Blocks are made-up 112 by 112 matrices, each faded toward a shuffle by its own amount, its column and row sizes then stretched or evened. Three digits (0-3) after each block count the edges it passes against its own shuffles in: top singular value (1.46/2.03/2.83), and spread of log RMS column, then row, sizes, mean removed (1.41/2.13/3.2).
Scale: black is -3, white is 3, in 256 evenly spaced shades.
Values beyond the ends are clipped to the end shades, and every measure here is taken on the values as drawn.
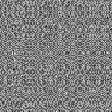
3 0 0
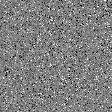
0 1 0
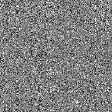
1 2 1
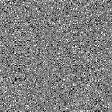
2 1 1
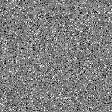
1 0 1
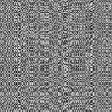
3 3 1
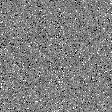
0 1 0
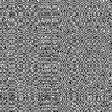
3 0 0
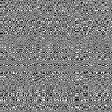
3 0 3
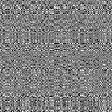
3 0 3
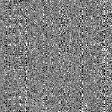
2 3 1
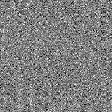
2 0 1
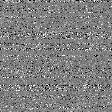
0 0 3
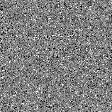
0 1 1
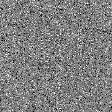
1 1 0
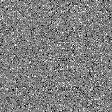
1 1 1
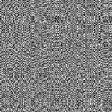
3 3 0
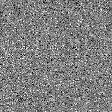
1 0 1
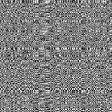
3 1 3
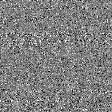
0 0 2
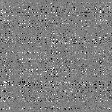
1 2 3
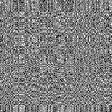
3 1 0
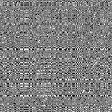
3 1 3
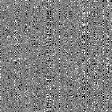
2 3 1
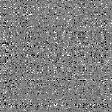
2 2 2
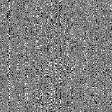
2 3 1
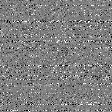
0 1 3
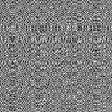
3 0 2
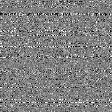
2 1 3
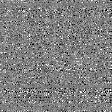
1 1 3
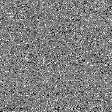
0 0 2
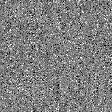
1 1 0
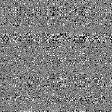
2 2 3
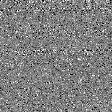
1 0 2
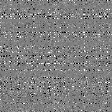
0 2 3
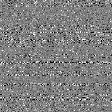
2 0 3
